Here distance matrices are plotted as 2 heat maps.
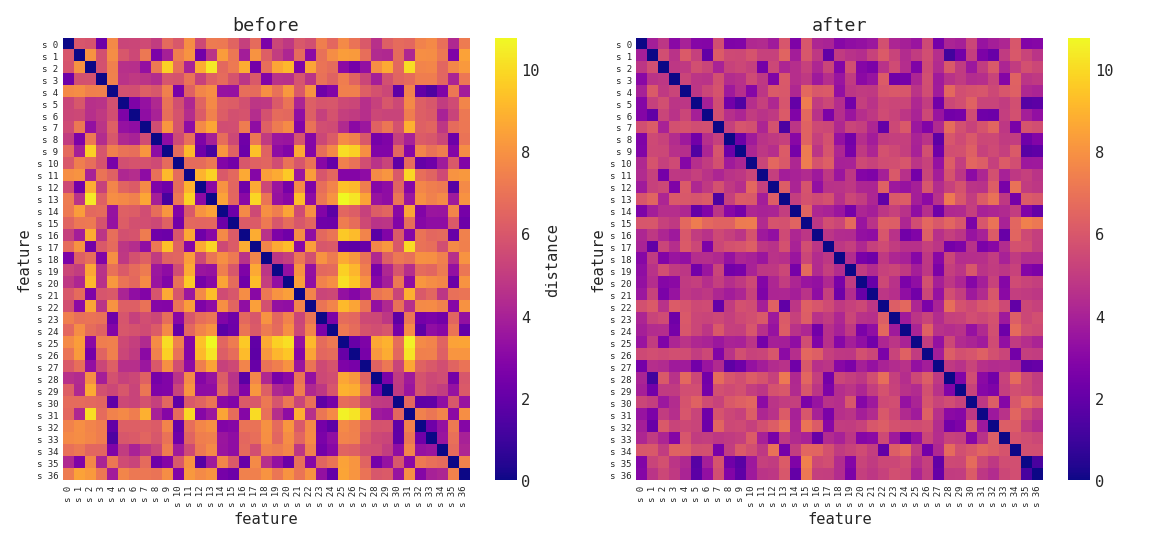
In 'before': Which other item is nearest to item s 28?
s 16
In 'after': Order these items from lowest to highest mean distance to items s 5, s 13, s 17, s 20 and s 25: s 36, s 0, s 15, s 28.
s 0, s 36, s 28, s 15
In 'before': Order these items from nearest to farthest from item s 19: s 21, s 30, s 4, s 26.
s 30, s 4, s 21, s 26
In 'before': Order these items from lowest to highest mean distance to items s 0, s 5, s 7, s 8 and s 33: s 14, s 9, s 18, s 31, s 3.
s 3, s 18, s 14, s 9, s 31
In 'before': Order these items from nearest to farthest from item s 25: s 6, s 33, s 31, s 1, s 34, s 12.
s 6, s 34, s 33, s 1, s 12, s 31
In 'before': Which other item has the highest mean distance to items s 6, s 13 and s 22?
s 25
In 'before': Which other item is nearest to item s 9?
s 13
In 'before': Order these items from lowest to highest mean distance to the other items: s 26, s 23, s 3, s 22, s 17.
s 23, s 3, s 22, s 17, s 26
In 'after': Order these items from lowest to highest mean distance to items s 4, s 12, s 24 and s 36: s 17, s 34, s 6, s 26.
s 6, s 17, s 26, s 34
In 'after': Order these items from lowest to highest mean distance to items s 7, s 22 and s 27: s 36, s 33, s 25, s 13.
s 13, s 25, s 36, s 33
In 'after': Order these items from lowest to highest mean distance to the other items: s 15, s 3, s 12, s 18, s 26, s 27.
s 27, s 18, s 3, s 12, s 26, s 15
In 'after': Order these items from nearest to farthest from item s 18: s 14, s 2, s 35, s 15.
s 2, s 14, s 35, s 15
